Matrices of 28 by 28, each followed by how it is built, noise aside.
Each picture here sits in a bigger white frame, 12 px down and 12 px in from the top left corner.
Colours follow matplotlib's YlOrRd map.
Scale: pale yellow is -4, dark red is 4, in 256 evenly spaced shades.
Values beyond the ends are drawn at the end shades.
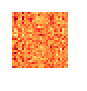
low rank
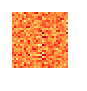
low rank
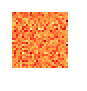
low rank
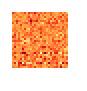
uneven rows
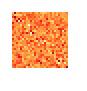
banded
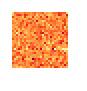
uneven rows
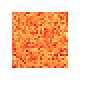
low rank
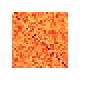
diagonal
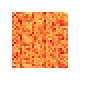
repeating rows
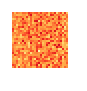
repeating rows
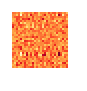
low rank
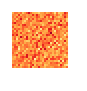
Hankel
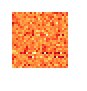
uneven rows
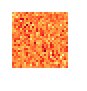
banded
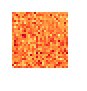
low rank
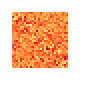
banded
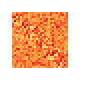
banded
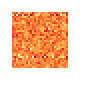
uneven rows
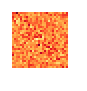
banded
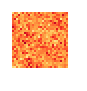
smooth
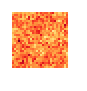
smooth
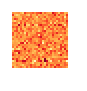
uneven rows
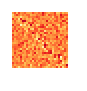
banded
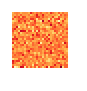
uneven rows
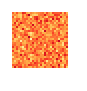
repeating rows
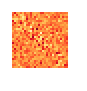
banded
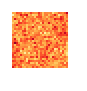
smooth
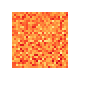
low rank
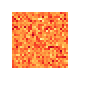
uneven rows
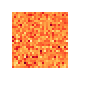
uneven rows
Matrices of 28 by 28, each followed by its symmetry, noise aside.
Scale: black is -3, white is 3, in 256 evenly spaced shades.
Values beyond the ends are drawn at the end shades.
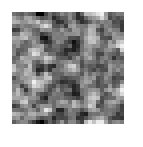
mirrored top to bottom.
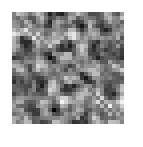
same after a half turn.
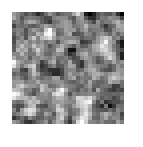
no symmetry.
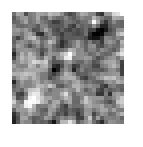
antisymmetric.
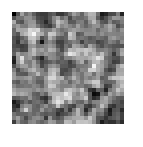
symmetric.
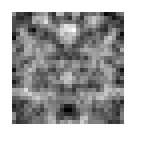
mirrored left to right.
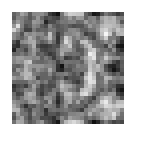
mirrored top to bottom.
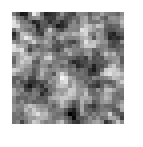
antisymmetric.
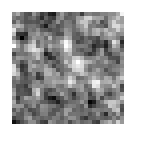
no symmetry.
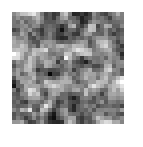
same after a half turn.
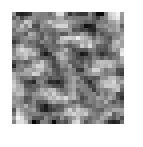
same after a half turn.
